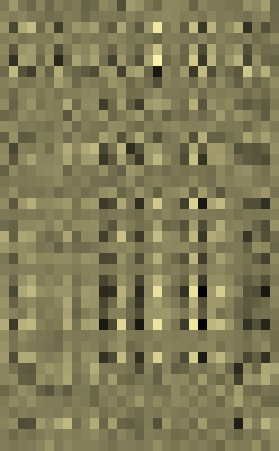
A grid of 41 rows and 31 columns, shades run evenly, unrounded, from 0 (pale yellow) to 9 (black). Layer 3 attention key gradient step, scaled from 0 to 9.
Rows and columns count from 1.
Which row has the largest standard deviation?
30
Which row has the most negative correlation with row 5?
7
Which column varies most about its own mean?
18
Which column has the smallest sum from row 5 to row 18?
22
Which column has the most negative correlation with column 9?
19
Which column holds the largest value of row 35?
27
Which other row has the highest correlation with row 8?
4
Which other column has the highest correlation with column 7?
5
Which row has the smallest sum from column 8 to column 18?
3
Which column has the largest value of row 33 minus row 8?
23
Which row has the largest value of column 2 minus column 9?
6
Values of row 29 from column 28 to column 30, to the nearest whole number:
6 5 5
